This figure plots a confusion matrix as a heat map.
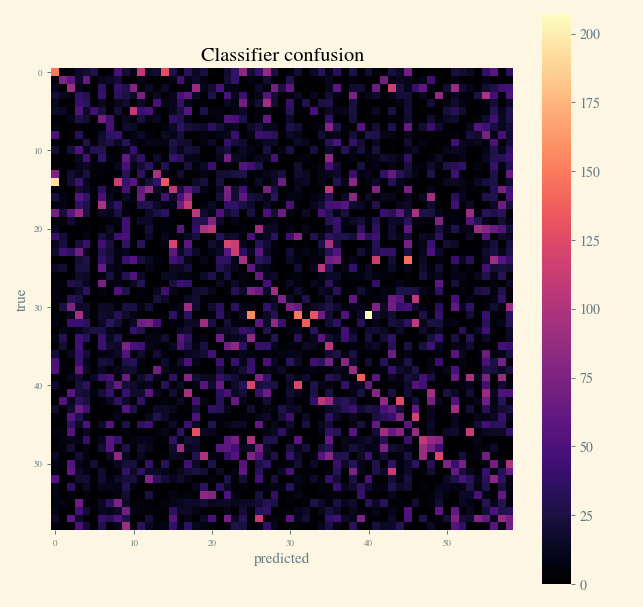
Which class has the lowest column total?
5
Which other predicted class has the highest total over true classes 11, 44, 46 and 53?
18
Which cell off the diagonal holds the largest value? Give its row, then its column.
31, 40
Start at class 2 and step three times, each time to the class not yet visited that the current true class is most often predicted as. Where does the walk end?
38
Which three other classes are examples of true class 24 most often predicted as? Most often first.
45, 41, 56
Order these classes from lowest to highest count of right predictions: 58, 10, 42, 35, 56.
10, 56, 58, 42, 35
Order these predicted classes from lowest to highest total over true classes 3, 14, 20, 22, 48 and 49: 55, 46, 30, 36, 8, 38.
46, 30, 36, 38, 8, 55
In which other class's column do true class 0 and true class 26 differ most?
14
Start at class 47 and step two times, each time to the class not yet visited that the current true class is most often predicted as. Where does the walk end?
34
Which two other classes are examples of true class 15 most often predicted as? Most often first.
35, 12
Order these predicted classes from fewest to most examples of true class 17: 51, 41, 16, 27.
27, 41, 51, 16
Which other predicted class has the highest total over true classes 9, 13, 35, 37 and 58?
23
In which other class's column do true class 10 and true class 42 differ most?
44
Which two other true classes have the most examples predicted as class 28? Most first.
32, 2
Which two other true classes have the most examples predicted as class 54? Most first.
20, 57
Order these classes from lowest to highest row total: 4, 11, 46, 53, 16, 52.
53, 4, 11, 52, 46, 16
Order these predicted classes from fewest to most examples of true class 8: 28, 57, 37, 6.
37, 6, 28, 57
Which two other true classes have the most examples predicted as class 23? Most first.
22, 35
